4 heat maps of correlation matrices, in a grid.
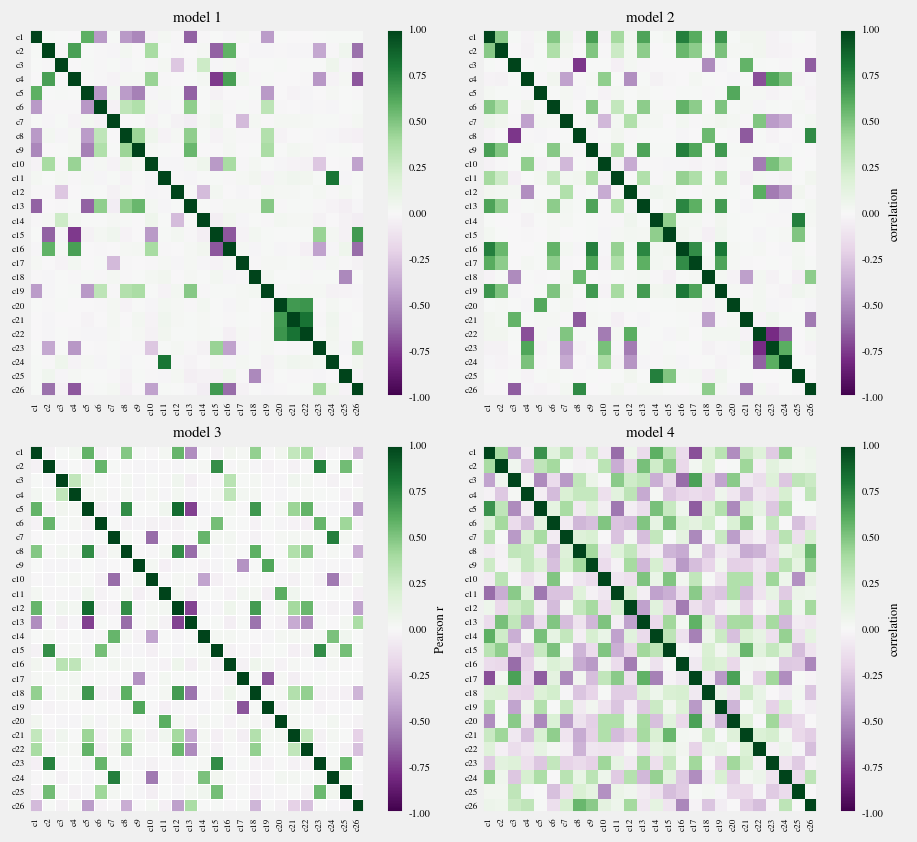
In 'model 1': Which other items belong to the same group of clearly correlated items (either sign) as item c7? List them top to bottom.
c17
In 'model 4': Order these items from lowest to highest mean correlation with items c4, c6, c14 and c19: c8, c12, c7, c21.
c8, c12, c21, c7
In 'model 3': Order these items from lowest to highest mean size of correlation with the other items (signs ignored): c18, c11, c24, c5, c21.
c11, c24, c21, c18, c5
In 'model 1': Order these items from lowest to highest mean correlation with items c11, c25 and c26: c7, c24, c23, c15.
c7, c23, c15, c24
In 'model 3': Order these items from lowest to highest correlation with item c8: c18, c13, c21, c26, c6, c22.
c13, c26, c6, c21, c22, c18
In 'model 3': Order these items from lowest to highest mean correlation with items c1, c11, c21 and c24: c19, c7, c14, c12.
c19, c14, c7, c12
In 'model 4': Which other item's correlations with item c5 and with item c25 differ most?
c3
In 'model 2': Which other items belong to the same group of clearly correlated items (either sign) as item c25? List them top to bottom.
c14, c15
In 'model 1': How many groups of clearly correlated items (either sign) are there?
7
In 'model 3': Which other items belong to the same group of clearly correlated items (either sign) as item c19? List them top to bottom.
c9, c17
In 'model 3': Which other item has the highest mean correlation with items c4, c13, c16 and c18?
c3
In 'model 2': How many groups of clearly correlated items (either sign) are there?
5
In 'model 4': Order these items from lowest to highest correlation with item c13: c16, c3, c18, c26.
c26, c16, c18, c3
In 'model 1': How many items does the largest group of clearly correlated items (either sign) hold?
7
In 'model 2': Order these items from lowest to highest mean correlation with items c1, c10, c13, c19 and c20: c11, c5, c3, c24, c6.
c3, c24, c5, c11, c6
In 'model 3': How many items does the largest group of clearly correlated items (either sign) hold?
9
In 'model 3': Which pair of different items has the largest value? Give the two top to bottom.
c5, c12
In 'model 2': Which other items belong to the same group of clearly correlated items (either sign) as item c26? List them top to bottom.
c3, c8, c18, c21
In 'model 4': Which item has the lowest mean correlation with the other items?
c16
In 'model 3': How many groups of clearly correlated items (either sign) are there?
6
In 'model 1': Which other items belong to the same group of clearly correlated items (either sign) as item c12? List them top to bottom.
c3, c14
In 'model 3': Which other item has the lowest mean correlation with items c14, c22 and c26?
c10
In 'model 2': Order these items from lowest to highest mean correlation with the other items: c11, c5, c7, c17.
c7, c5, c11, c17
